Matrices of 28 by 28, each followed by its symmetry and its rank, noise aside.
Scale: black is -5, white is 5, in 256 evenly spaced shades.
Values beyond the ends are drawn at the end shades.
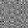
antisymmetric, rank two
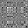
symmetric, rank two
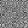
no symmetry, rank four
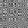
antisymmetric, rank two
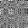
no symmetry, rank three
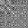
symmetric, rank three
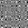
antisymmetric, rank two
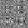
antisymmetric, rank two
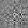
symmetric, rank two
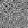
symmetric, rank three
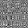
no symmetry, rank four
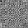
symmetric, rank three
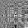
no symmetry, rank three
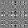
antisymmetric, rank two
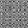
no symmetry, rank three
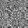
no symmetry, rank four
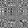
no symmetry, rank three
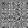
symmetric, rank three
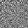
no symmetry, rank three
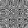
symmetric, rank three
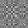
symmetric, rank two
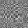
symmetric, rank three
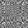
symmetric, rank three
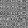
no symmetry, rank three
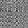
no symmetry, rank three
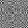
symmetric, rank two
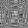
no symmetry, rank three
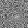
no symmetry, rank four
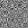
no symmetry, rank four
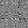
no symmetry, rank three
